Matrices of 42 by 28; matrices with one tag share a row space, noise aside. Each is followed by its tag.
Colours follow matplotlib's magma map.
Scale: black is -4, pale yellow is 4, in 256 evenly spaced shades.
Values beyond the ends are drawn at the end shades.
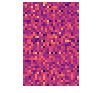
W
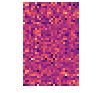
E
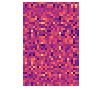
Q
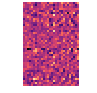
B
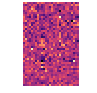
Q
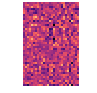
B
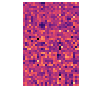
Q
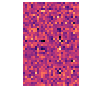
Q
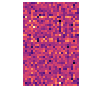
Q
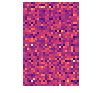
Q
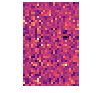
E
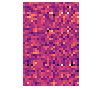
B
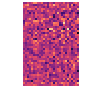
B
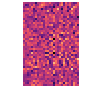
B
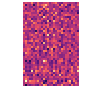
W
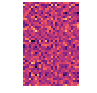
E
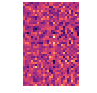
B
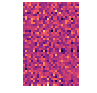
W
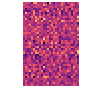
W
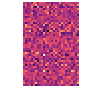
W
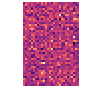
Q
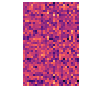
B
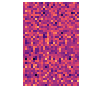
W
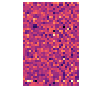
B
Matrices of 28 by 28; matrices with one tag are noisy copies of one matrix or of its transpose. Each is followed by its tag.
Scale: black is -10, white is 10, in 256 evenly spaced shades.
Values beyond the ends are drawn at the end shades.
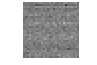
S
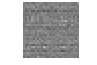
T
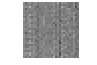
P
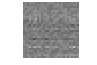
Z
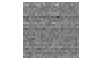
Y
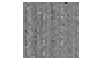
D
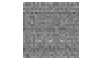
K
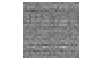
T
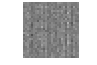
T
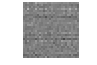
P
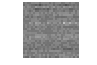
S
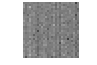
P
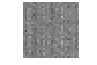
D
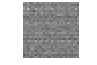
P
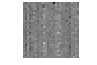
S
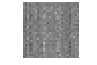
S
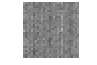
K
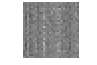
S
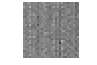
P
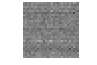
K
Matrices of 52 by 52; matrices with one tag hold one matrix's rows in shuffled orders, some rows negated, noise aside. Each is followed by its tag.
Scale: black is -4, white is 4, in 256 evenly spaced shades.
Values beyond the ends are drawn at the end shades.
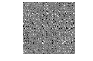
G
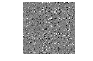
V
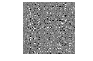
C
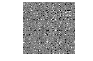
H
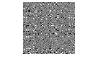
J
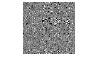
V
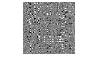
C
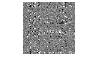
C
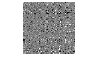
H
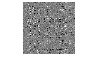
C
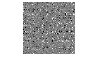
G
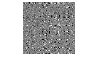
V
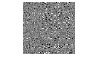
V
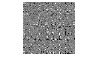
H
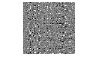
C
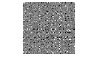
H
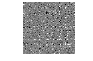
H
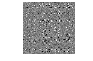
V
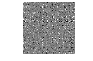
G
